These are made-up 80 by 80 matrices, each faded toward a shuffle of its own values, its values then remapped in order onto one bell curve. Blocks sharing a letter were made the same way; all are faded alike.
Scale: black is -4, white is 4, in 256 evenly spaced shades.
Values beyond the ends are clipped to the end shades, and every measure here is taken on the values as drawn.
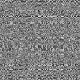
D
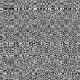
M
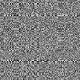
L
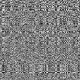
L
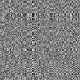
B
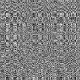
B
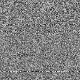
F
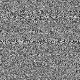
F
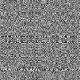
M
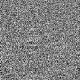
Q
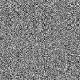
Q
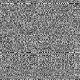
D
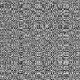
B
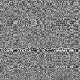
M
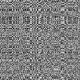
B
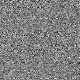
F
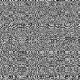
L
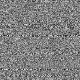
F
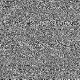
F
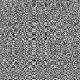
B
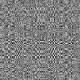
B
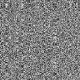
Q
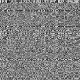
D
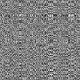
B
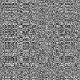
B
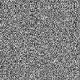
Q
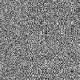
Q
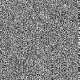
Q
